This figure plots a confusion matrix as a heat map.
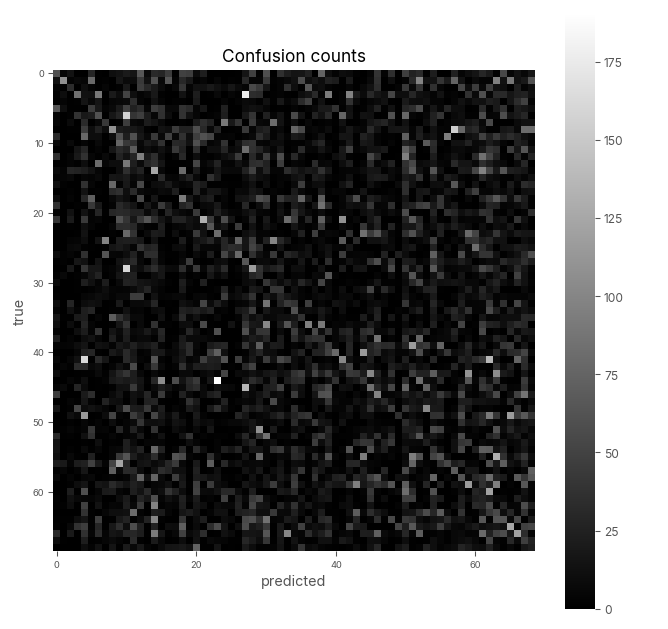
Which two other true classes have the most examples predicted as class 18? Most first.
14, 65
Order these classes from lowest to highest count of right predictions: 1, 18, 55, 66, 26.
55, 26, 18, 1, 66
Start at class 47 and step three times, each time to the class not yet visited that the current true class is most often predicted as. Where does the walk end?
27
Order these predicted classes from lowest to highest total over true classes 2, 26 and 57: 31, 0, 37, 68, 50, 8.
0, 37, 31, 8, 50, 68
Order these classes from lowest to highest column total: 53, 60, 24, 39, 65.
53, 60, 24, 65, 39
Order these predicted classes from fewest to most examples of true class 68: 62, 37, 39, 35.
39, 37, 62, 35
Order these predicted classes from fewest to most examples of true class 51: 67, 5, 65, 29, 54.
67, 65, 5, 54, 29
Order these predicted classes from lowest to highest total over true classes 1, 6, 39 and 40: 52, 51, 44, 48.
48, 44, 51, 52
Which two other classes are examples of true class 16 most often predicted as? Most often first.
8, 57
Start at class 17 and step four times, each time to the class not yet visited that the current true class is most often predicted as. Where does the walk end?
61
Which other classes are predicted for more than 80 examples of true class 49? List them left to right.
4, 62, 65
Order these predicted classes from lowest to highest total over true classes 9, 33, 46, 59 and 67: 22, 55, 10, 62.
10, 55, 22, 62
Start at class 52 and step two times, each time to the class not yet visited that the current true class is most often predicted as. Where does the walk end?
38
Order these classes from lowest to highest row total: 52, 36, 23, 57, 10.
57, 52, 10, 36, 23
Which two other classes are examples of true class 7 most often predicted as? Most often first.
24, 31
